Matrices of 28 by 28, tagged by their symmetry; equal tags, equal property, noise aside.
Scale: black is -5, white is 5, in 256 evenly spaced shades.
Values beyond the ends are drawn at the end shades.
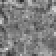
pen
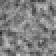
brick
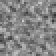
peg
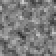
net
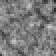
net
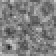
net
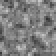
pen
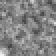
net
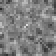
brick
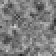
brick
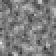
peg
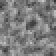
net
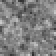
pen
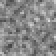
net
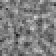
pen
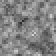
brick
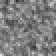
net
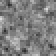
net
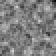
net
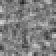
pen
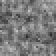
peg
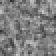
pen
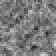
brick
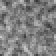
pen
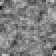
peg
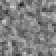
pen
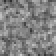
peg
